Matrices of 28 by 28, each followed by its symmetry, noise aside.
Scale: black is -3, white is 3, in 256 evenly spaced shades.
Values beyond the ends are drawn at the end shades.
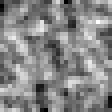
same after a half turn.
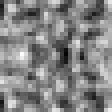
mirrored top to bottom.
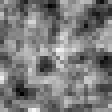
symmetric across the other diagonal.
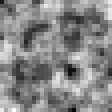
symmetric.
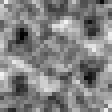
same after a half turn.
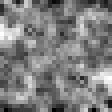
same after a half turn.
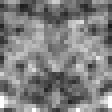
mirrored left to right.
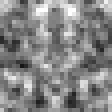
mirrored left to right.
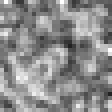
symmetric across the other diagonal.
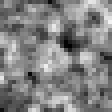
symmetric across the other diagonal.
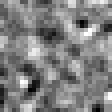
antisymmetric.
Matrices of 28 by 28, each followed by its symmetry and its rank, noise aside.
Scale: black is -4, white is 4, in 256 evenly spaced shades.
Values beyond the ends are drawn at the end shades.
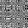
no symmetry, rank three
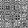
symmetric, rank three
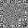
symmetric, rank four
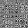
symmetric, rank four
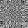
symmetric, rank four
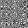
no symmetry, rank four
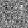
no symmetry, rank four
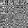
no symmetry, rank three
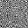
antisymmetric, rank four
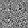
antisymmetric, rank four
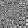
no symmetry, rank three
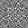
symmetric, rank four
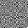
no symmetry, rank four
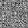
antisymmetric, rank four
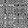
antisymmetric, rank four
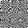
symmetric, rank three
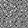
symmetric, rank four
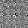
antisymmetric, rank four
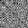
symmetric, rank four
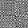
no symmetry, rank three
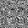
antisymmetric, rank four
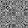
symmetric, rank four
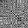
symmetric, rank three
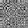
symmetric, rank three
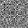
symmetric, rank four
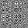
no symmetry, rank three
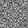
symmetric, rank three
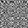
no symmetry, rank three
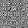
no symmetry, rank four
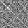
symmetric, rank four
